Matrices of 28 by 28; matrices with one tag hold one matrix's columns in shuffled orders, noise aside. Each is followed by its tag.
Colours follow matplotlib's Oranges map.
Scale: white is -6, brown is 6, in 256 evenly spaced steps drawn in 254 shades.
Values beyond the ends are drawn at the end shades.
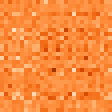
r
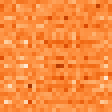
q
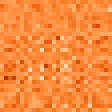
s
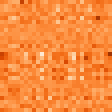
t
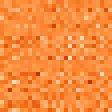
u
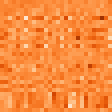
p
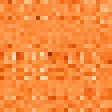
t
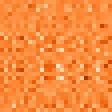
s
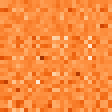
u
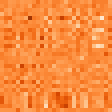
p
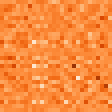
q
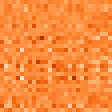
s
